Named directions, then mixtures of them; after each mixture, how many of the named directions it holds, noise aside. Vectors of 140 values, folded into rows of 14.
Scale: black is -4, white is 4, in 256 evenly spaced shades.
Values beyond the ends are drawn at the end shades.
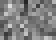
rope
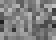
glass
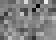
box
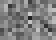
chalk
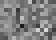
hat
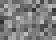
four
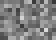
two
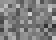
three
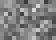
two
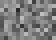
two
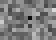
three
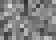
one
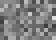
four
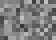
three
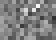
four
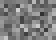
two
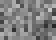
one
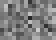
one
